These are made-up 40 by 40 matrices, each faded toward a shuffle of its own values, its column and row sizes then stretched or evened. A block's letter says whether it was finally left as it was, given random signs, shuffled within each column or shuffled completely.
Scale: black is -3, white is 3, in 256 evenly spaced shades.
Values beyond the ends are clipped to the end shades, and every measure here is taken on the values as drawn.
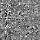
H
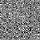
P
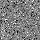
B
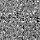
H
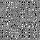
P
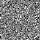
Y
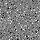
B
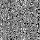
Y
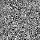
Y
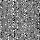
Y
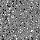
Y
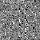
Y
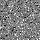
B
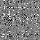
H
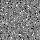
B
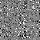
H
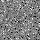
B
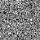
H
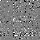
H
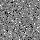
B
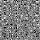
P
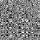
P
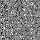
Y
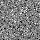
B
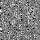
Y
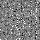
Y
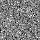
B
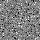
B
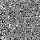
Y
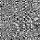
P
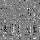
P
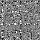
H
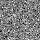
B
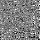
H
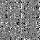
P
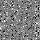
Y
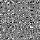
P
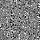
Y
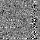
H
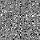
H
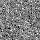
B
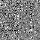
H
